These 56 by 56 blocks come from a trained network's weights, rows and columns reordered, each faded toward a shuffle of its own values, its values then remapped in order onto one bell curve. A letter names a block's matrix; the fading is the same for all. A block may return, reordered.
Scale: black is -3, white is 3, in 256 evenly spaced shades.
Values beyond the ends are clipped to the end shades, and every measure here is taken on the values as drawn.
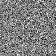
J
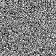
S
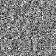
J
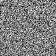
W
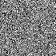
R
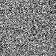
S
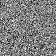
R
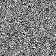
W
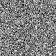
W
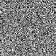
S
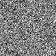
S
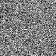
S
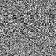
S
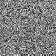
S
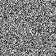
S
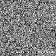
S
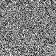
W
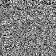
J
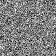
W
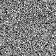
R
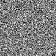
S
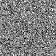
W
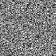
J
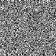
J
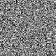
J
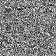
S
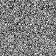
J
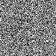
W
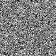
R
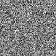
S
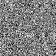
J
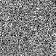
J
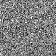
J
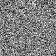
S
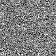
J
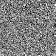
W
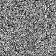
R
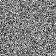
S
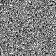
W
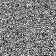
S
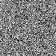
S
